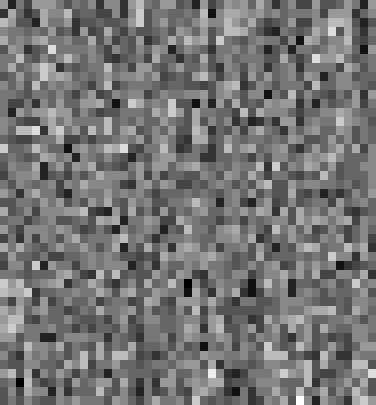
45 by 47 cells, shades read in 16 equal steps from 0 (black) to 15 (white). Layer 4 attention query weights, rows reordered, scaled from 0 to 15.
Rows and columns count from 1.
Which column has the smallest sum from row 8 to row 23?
38
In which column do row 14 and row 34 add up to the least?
30
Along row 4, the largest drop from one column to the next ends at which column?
43
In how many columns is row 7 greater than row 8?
19
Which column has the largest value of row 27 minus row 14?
32
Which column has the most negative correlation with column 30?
27
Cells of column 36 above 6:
26
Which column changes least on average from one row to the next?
29
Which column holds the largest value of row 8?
6
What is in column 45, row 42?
9
